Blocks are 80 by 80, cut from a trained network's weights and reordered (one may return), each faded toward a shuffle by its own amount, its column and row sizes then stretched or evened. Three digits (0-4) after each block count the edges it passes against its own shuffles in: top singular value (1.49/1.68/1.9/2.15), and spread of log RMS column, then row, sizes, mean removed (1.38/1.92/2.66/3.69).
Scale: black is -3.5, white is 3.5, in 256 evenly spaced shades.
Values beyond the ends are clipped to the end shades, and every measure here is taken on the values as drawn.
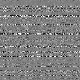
4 0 4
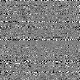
3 2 4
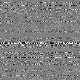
4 0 4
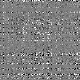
0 3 4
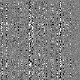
3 4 2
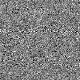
1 0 2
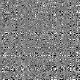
3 3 3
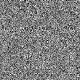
2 1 1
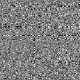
4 1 3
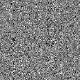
0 2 1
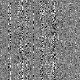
1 4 0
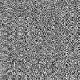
4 2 1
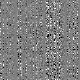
1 4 1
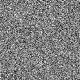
1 0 0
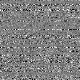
0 0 4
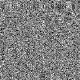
2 1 0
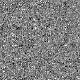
1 1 2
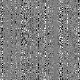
0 4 2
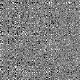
2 3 2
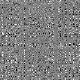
1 3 3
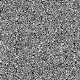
0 2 0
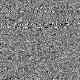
0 0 3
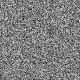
1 0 0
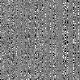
0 4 0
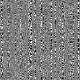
4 4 0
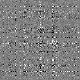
2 3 3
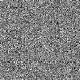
0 0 2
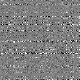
1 2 4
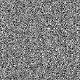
1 2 1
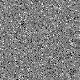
2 1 0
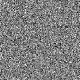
1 1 0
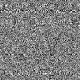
3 0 2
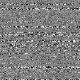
0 0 4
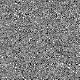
0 2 2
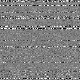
3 0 4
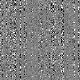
1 4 2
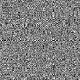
4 1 2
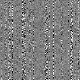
3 4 0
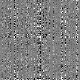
3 4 2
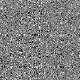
1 3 2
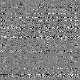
0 2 4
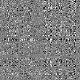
3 3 3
